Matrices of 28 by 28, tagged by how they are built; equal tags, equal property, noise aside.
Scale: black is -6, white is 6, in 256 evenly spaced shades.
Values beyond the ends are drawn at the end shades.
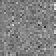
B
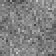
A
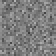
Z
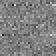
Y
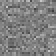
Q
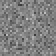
Z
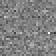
Y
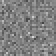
Z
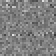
Y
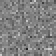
Y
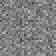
Z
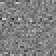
Y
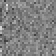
B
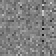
B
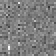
B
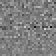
Y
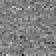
Y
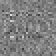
Q
